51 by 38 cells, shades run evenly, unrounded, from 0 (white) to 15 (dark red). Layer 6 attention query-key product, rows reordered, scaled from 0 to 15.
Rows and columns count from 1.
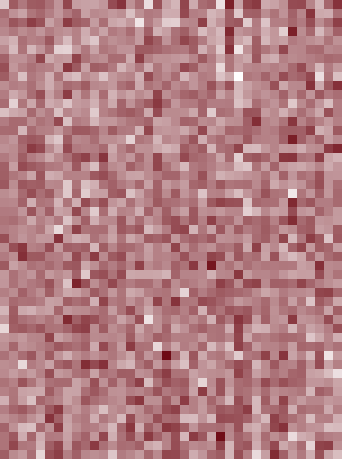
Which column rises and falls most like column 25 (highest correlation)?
27
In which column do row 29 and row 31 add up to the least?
33
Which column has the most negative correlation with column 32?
37
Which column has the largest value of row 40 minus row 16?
19
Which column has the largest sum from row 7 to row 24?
5
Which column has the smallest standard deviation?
34
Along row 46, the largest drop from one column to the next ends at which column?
29
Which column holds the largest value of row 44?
23
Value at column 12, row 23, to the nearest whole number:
11
